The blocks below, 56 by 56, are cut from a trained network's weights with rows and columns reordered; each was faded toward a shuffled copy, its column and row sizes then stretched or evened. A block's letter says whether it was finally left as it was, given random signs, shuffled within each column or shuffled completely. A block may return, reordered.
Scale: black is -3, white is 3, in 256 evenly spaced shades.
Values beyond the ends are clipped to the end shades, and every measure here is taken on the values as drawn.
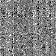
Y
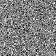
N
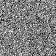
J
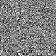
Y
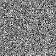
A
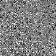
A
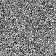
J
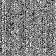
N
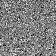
J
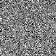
A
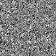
N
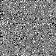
A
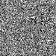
A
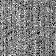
N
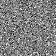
J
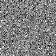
N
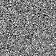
N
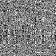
Y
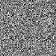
Y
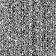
N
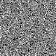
N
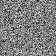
N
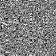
Y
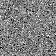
J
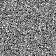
J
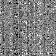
Y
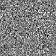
A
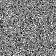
J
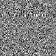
Y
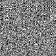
Y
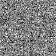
A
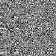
Y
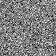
J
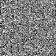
N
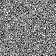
J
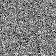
J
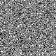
A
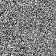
N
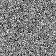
J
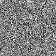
A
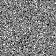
J
